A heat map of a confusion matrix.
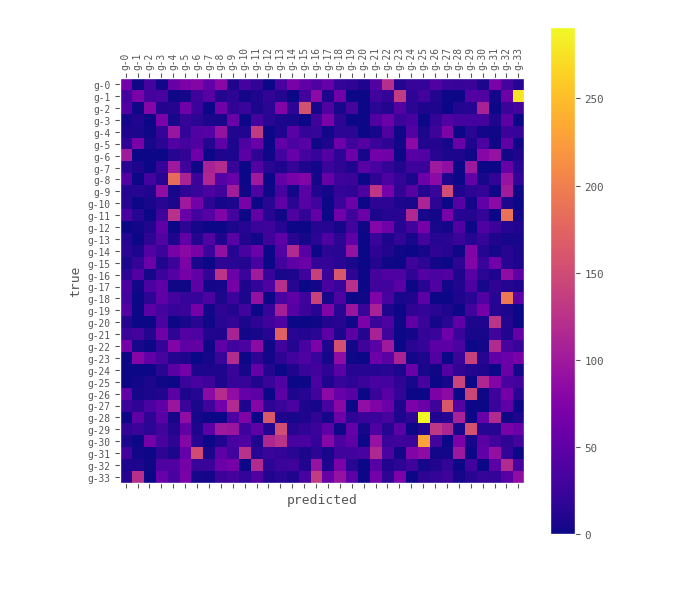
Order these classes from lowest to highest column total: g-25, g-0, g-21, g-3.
g-0, g-3, g-25, g-21
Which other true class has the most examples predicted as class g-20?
g-27
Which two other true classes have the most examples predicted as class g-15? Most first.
g-2, g-8
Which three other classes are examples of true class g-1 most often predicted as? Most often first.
g-33, g-23, g-16
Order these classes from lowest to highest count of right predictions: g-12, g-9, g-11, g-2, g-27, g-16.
g-12, g-11, g-2, g-9, g-16, g-27
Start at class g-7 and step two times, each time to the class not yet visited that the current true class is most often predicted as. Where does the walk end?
g-4
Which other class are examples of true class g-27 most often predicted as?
g-9
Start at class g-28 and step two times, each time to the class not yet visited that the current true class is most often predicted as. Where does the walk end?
g-30
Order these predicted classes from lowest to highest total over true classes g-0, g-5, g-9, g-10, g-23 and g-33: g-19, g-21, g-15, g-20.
g-20, g-19, g-15, g-21
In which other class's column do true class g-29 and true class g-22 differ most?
g-18
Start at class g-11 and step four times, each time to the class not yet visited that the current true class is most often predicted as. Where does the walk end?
g-21
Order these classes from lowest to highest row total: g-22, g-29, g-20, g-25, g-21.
g-20, g-25, g-21, g-22, g-29
